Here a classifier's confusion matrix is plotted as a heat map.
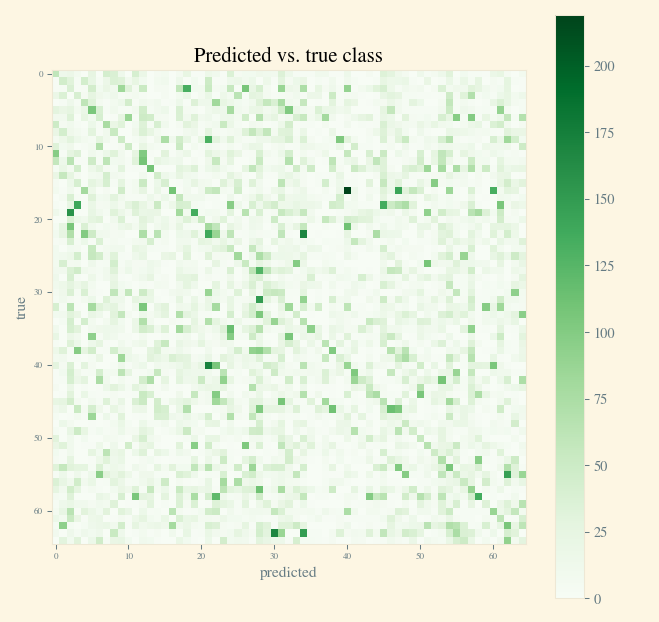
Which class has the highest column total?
28
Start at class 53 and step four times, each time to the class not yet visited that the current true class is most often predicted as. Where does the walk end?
30
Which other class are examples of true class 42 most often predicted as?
53
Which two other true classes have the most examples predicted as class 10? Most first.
6, 30
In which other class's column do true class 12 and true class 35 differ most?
24
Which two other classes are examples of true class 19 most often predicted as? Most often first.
2, 51
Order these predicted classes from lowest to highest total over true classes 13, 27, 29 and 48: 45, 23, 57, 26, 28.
23, 26, 45, 57, 28
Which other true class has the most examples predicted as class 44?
22
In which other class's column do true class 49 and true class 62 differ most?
1
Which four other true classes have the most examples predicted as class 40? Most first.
16, 21, 2, 60
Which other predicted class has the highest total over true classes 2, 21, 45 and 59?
31
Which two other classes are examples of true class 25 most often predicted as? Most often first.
56, 28
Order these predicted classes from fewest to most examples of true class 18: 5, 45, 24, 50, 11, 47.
50, 5, 11, 47, 24, 45
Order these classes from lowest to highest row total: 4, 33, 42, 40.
4, 33, 40, 42
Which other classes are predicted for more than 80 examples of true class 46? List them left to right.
28, 38, 47
